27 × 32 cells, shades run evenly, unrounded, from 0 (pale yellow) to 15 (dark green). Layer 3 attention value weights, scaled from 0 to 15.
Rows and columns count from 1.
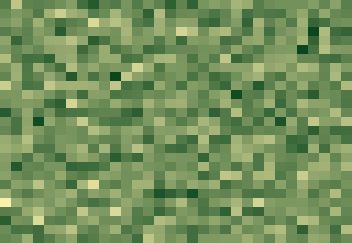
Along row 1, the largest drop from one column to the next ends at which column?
2
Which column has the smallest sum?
7
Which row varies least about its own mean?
27
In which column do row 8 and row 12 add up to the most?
6
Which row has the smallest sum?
8
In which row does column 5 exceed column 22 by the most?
17
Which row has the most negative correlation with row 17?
4
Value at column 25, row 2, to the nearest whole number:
11
